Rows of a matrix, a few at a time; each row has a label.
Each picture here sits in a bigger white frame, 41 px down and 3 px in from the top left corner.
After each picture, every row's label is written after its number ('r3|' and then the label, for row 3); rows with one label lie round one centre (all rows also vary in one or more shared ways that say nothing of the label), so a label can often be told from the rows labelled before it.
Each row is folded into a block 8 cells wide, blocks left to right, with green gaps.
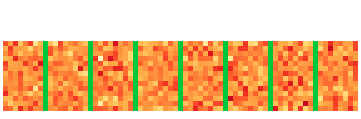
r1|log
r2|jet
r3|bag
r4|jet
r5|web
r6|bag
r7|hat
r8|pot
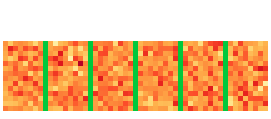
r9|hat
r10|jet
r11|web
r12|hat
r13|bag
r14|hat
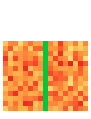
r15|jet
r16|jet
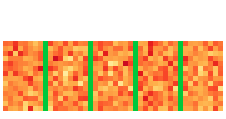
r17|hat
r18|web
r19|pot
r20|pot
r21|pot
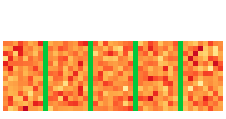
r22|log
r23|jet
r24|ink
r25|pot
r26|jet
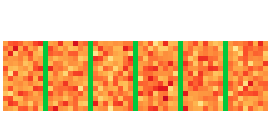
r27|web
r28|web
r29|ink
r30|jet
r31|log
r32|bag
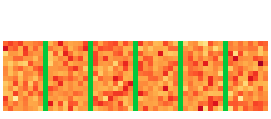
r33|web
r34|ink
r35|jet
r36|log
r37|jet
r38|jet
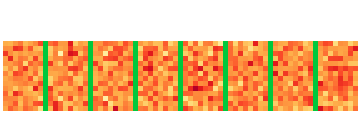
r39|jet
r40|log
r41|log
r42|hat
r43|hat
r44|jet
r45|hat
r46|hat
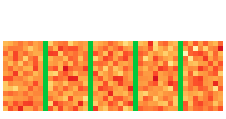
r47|jet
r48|web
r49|hat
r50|pot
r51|ink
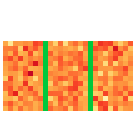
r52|jet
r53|jet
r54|web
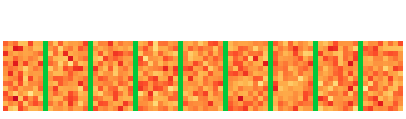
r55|log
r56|ink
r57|web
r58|pot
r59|jet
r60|bag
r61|log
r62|jet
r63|web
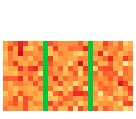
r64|ink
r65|pot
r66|hat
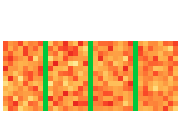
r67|web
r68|bag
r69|ink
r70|jet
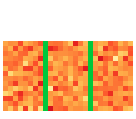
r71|pot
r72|web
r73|hat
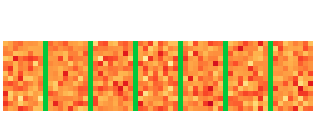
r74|log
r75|log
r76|bag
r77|log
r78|jet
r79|pot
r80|log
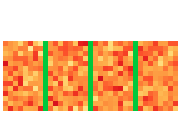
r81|log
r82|bag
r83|web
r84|pot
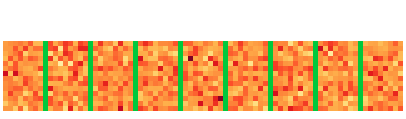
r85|hat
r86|ink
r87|web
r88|pot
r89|hat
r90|pot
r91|log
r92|web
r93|bag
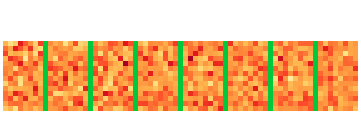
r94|jet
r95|log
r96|jet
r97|jet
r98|ink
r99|log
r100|bag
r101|pot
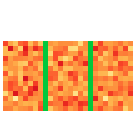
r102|hat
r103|ink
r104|web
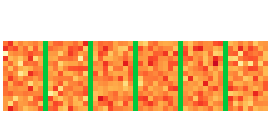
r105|web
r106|web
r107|pot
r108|jet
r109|jet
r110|bag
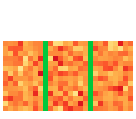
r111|pot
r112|log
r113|web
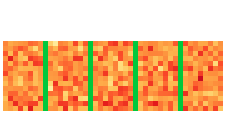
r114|jet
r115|jet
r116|bag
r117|web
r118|log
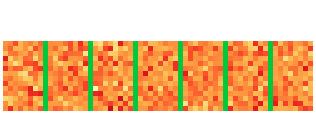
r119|web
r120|bag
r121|jet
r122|bag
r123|hat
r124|web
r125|ink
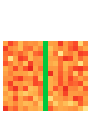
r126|pot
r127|hat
